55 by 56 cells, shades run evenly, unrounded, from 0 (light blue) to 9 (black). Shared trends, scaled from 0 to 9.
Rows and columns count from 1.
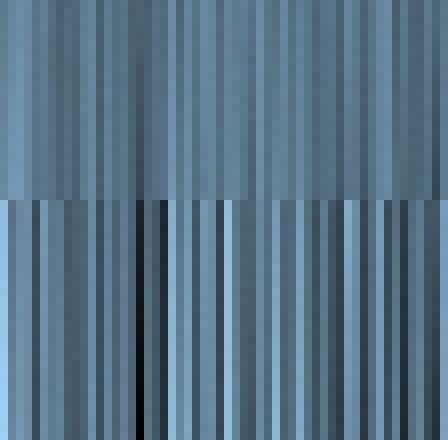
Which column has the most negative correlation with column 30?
26
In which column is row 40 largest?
18
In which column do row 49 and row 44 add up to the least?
1
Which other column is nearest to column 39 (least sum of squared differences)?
47
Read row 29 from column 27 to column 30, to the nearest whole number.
3 6 1 4
